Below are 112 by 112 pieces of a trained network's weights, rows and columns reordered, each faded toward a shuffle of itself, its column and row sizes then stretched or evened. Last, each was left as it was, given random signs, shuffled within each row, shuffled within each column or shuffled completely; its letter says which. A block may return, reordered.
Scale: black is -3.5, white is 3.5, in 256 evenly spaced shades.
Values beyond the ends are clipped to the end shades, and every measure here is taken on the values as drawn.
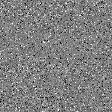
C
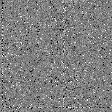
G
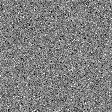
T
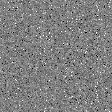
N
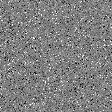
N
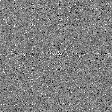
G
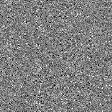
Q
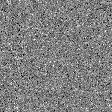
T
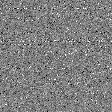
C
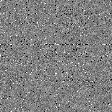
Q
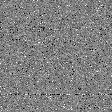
C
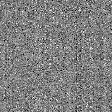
Q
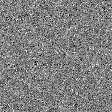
C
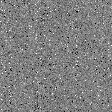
N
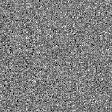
Q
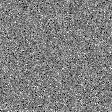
T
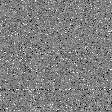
C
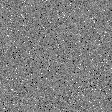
T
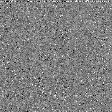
Q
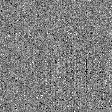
Q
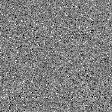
G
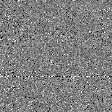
G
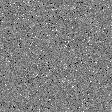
T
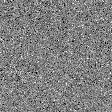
T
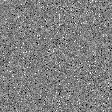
N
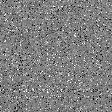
G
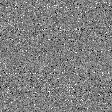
C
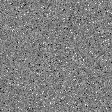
T
